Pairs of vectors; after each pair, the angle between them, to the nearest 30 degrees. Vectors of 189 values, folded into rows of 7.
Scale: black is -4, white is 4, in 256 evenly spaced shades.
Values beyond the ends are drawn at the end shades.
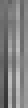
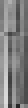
150 degrees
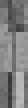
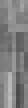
150 degrees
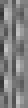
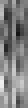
150 degrees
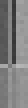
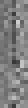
60 degrees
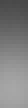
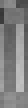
60 degrees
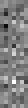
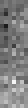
30 degrees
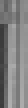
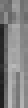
30 degrees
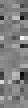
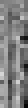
120 degrees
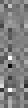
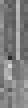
120 degrees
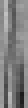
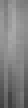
90 degrees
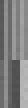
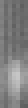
120 degrees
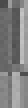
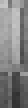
150 degrees
